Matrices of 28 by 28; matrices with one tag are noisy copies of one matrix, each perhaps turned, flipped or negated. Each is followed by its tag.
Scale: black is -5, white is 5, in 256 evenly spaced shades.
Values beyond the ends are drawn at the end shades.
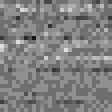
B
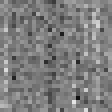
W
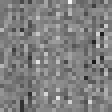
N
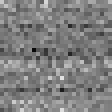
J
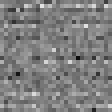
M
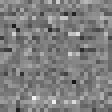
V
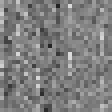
B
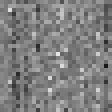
W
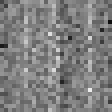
J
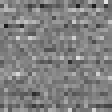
M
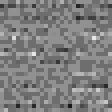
M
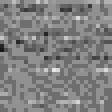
B
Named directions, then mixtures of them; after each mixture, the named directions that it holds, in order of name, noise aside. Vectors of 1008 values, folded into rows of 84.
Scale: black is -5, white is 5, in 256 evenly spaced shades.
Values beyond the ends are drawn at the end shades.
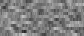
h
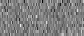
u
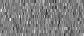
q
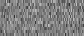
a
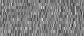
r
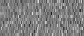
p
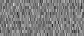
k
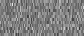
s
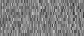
k, p, r.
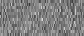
r.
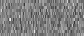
p, q, r.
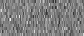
q.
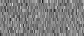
q, s, u.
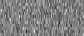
a, q.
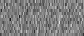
a, p, q.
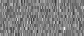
q, r, s.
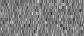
p.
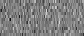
q.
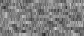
h.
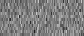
p, q.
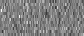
q.
